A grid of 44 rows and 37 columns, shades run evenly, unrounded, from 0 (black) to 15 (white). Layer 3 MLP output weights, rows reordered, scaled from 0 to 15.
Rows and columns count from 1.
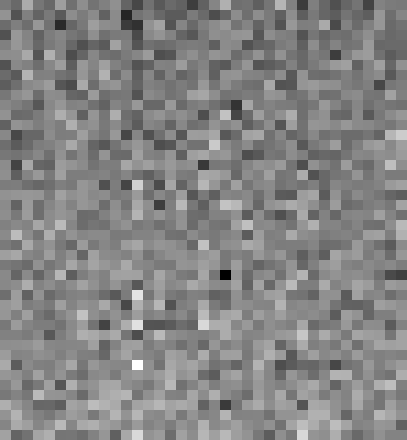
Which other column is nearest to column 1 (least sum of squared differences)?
24
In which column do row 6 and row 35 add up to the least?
31
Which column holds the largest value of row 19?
13
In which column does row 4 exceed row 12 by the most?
22
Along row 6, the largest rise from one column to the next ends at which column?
5
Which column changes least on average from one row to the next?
34
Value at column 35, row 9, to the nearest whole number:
4
